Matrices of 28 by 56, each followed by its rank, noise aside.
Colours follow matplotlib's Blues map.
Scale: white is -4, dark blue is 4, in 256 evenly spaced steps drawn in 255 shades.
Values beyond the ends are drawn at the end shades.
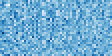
six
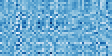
four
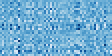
three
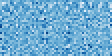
five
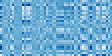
two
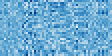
four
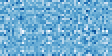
four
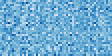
six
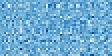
five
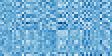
two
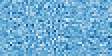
six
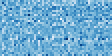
five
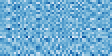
three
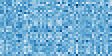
four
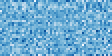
five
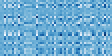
two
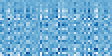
two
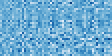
four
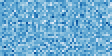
six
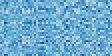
six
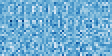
five
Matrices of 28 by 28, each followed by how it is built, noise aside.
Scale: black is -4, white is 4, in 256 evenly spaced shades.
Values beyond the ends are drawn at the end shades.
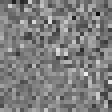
upper triangular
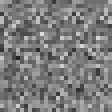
repeating columns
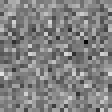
repeating columns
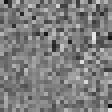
upper triangular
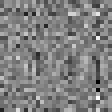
low rank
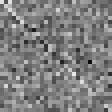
diagonal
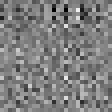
low rank
